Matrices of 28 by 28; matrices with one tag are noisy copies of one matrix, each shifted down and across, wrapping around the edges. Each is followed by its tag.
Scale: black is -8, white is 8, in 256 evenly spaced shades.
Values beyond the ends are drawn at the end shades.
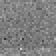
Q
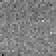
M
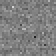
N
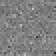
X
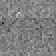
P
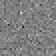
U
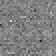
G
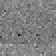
Q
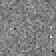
U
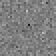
U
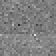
Q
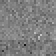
P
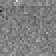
P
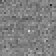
N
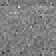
Q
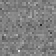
N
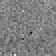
M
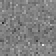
M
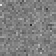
G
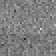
P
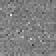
N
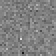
U
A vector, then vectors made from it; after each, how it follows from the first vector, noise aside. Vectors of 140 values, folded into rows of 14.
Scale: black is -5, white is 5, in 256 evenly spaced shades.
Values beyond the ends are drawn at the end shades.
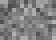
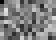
reversed, negated, scaled up.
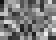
reversed, negated, scaled up.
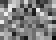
negated, scaled up.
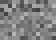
sign-scrambled.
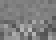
reversed, partly zeroed.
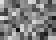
reversed, scaled up.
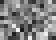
reversed, negated, scaled up.
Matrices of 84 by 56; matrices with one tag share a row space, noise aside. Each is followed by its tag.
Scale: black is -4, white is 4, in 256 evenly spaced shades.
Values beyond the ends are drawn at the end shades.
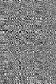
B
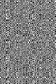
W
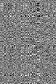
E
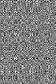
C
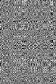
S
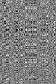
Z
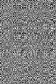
S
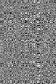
E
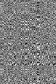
E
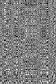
Z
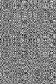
S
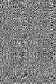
S
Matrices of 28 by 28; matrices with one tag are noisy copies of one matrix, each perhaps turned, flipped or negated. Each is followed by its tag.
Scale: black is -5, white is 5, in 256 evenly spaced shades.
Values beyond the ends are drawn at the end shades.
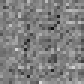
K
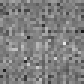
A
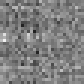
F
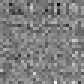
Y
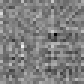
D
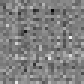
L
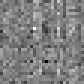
D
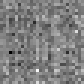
L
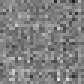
Y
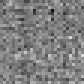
L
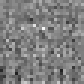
K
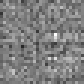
D
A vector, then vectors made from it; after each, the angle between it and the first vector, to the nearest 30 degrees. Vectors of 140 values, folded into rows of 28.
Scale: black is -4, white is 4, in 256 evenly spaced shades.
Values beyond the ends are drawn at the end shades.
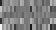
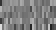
30 degrees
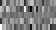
30 degrees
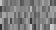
150 degrees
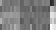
120 degrees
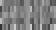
150 degrees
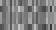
90 degrees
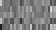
150 degrees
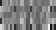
30 degrees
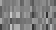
120 degrees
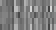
120 degrees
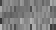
30 degrees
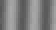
90 degrees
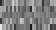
30 degrees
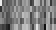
120 degrees
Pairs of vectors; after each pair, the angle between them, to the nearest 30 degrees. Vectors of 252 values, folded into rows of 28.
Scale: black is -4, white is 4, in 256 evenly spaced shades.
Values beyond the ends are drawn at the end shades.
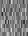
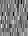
90 degrees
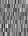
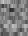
90 degrees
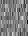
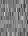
30 degrees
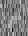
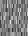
60 degrees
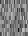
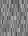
90 degrees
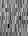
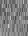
150 degrees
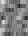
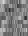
30 degrees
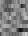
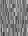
90 degrees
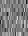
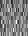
60 degrees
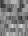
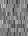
120 degrees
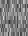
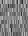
90 degrees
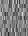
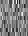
30 degrees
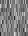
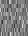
90 degrees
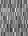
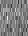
30 degrees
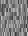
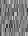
120 degrees
